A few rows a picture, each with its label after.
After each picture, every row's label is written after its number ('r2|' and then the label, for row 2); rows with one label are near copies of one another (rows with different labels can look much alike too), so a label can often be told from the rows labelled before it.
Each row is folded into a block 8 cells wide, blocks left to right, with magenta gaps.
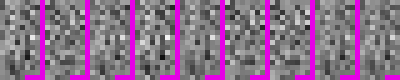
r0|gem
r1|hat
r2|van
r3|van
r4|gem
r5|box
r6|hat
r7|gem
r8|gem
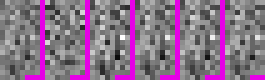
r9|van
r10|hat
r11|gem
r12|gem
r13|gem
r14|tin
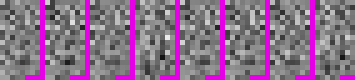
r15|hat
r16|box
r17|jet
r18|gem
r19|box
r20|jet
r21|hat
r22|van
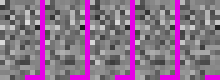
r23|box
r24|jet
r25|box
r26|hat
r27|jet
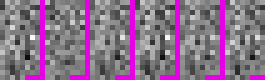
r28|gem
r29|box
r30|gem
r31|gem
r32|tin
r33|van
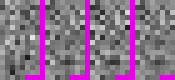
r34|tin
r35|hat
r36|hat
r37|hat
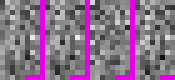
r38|gem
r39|tin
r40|box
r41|tin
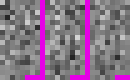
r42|box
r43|van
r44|tin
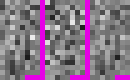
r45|gem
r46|box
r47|tin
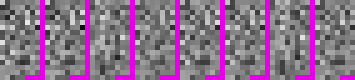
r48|box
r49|jet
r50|tin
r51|jet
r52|hat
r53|box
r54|gem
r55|box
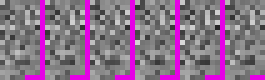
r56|jet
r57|jet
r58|hat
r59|hat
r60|jet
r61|box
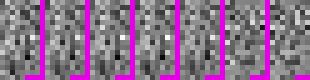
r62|van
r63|gem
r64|gem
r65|gem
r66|gem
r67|box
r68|jet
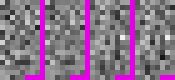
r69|hat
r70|box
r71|gem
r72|van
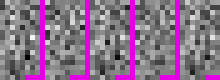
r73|gem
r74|jet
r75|van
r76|jet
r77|tin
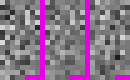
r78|jet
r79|jet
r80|tin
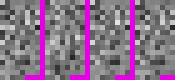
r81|jet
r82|van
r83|box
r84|jet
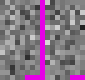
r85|van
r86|box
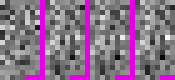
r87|jet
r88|van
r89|tin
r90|van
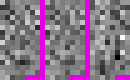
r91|hat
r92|jet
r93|gem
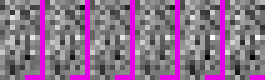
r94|tin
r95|van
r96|van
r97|van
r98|gem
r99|van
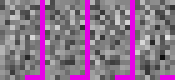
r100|tin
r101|box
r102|hat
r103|van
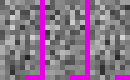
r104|tin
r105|jet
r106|van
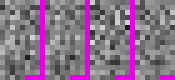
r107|tin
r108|tin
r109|jet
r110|hat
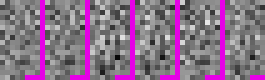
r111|hat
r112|jet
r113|tin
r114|van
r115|box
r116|van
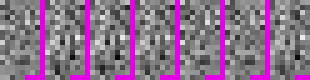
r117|box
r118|van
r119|van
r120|van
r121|jet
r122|hat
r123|gem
